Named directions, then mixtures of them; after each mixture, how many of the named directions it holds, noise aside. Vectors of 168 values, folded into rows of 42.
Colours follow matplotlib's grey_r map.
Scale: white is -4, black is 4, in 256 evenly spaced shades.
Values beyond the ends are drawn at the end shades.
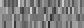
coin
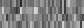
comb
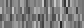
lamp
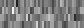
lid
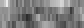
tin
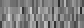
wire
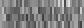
three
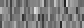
two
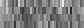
two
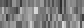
two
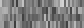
four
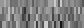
three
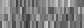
three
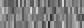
two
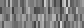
one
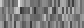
two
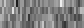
two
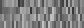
two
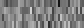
four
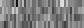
three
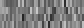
three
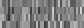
two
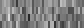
three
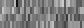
three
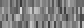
two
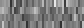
three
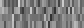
one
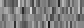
two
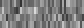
one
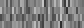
one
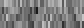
three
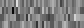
one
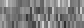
four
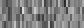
three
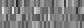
three
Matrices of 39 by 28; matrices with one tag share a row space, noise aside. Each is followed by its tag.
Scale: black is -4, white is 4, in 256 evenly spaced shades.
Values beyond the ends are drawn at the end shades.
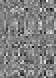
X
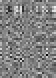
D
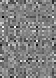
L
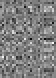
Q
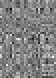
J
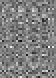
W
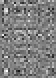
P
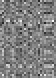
Q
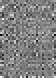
L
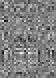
P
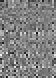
L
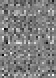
P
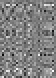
Q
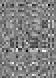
W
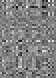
W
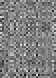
L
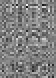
W
